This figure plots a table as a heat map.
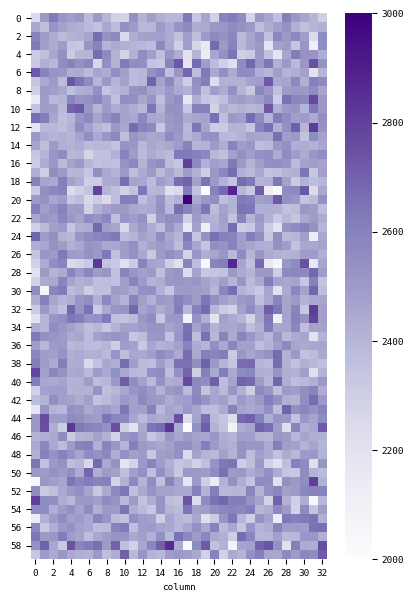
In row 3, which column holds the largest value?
20
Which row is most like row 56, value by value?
52
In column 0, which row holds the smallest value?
51
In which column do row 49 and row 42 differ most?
31
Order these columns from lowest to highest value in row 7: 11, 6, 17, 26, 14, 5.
17, 11, 14, 6, 5, 26
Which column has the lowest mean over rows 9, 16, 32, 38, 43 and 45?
0
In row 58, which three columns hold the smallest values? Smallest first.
17, 22, 28
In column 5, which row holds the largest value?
10
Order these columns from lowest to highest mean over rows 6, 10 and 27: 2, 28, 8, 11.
11, 8, 28, 2
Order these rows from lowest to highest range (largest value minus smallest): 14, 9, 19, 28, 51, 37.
14, 37, 28, 9, 51, 19
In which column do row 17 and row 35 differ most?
19
